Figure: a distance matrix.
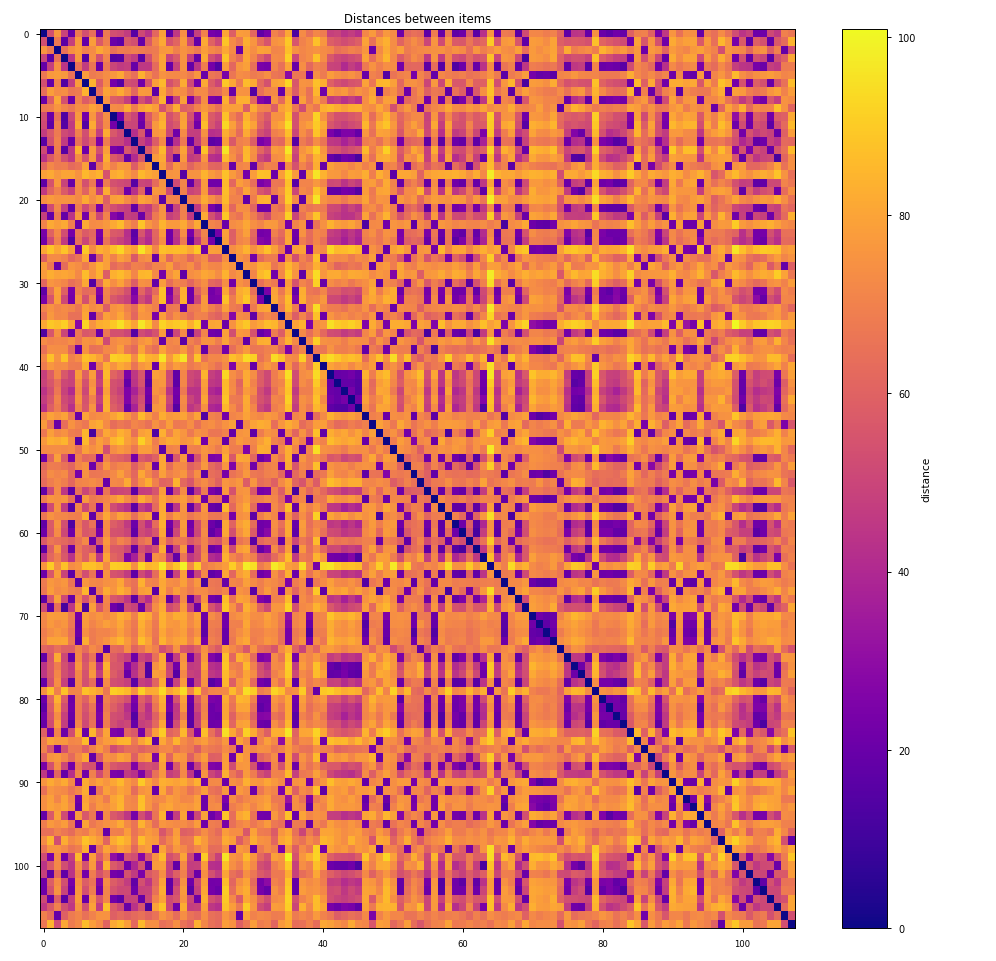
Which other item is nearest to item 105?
15
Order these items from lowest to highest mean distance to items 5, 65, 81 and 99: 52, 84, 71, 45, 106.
45, 84, 71, 52, 106
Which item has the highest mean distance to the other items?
64
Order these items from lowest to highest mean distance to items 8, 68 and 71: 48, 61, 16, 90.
90, 61, 16, 48
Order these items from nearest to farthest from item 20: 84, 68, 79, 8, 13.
13, 68, 8, 84, 79
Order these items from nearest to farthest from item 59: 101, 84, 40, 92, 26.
101, 84, 40, 92, 26
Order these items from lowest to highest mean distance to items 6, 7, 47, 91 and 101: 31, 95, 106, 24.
106, 24, 31, 95
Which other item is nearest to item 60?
62
